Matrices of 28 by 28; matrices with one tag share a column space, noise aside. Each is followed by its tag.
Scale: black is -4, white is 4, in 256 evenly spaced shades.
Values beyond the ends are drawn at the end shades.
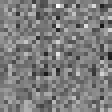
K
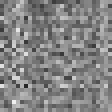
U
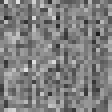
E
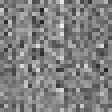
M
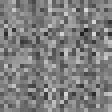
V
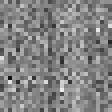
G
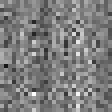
V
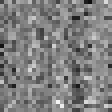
U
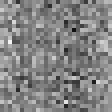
G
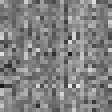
U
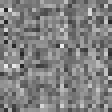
M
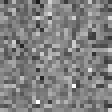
U
